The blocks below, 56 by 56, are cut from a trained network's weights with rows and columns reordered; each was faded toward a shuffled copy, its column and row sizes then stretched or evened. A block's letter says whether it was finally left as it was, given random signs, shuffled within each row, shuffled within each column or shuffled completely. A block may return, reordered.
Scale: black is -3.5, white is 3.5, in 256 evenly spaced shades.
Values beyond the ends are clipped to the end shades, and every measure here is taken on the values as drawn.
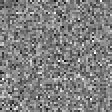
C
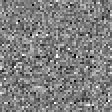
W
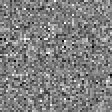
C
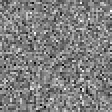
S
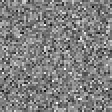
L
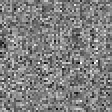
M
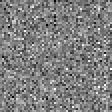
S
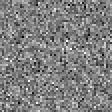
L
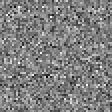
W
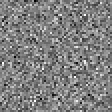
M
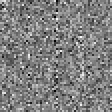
S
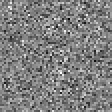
S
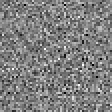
M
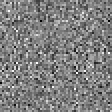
M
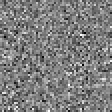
C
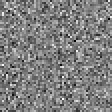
S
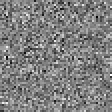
C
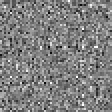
M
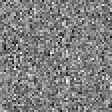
S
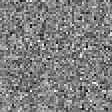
C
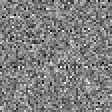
W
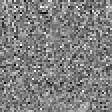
C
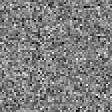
C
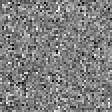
S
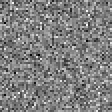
L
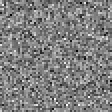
L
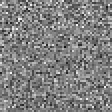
W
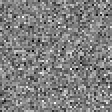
W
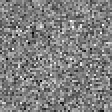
W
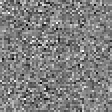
M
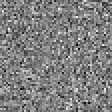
S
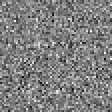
W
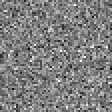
W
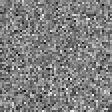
W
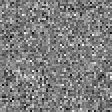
C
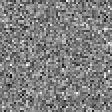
S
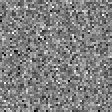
L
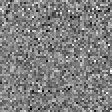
W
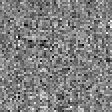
M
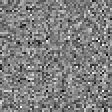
M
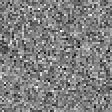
L
